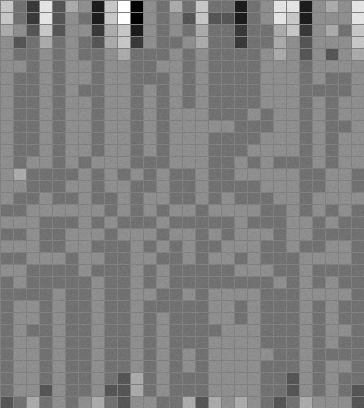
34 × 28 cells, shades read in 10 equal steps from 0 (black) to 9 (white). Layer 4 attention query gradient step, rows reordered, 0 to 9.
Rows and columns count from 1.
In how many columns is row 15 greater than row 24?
10
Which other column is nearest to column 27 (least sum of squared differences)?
25
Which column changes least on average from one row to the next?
16
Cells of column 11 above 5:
2
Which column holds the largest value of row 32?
11
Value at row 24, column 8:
5
